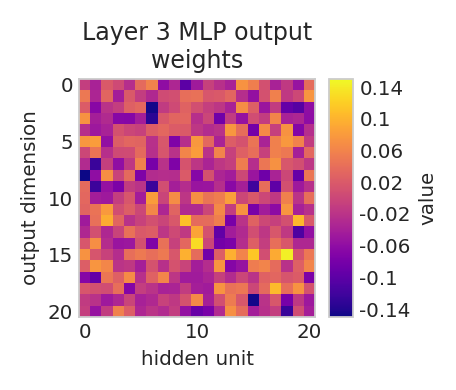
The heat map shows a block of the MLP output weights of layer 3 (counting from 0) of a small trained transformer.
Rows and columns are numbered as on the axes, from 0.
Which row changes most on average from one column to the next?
9
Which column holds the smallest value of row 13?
19
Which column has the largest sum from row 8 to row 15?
18
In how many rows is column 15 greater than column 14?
9
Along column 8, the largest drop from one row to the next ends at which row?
5
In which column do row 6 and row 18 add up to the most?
17
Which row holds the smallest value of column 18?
20
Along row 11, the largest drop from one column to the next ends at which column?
15
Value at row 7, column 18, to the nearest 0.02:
0.02
